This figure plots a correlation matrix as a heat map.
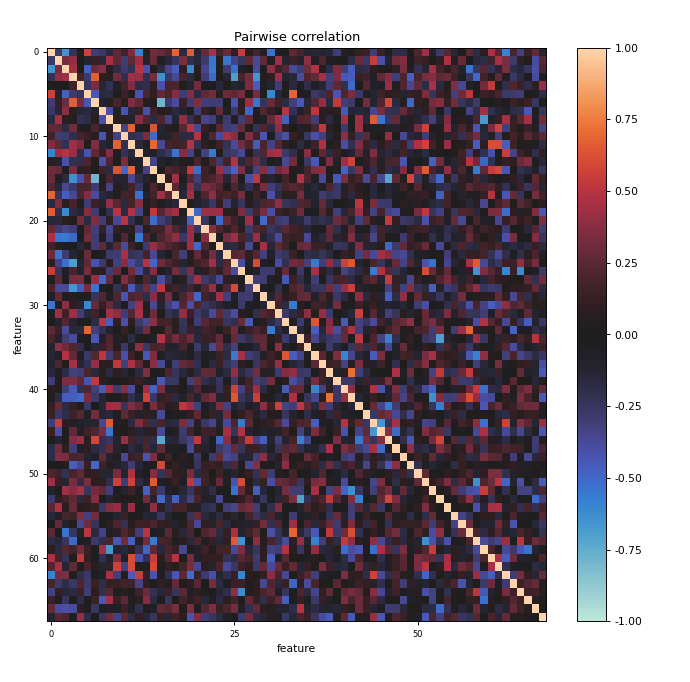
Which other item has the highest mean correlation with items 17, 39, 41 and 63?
22
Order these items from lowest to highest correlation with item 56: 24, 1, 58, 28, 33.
24, 58, 28, 1, 33
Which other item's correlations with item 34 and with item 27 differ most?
46
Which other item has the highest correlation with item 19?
0
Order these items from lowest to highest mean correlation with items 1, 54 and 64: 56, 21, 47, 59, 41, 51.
59, 21, 41, 51, 56, 47
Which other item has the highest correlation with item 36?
32
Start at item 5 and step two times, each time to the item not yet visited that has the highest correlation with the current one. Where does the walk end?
57
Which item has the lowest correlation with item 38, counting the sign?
67
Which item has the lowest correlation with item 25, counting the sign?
3
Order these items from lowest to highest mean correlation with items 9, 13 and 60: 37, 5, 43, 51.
43, 5, 37, 51
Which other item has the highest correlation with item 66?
34
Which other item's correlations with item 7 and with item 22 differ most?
2
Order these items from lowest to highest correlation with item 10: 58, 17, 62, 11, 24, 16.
11, 16, 62, 17, 58, 24
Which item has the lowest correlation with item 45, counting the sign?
44
